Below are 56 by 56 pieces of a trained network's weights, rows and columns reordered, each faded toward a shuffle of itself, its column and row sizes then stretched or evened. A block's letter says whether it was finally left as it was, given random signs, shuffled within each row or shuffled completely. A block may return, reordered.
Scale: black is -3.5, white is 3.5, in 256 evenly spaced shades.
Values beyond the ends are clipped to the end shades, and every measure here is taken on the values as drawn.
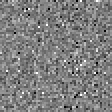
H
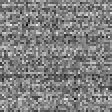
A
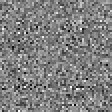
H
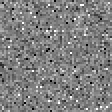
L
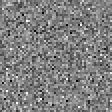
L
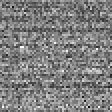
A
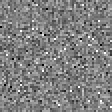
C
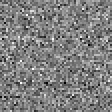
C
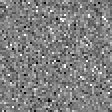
L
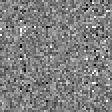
H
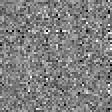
H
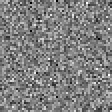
L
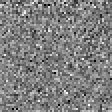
C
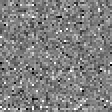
H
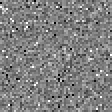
C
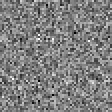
H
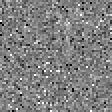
L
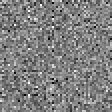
A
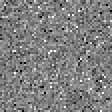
L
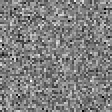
H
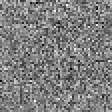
H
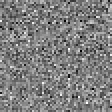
H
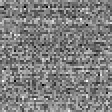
A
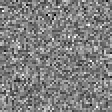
L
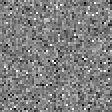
C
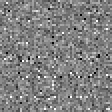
H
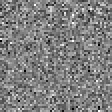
H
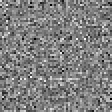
A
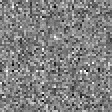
H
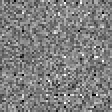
H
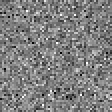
C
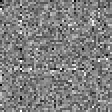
H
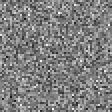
L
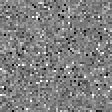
C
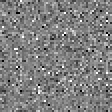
A
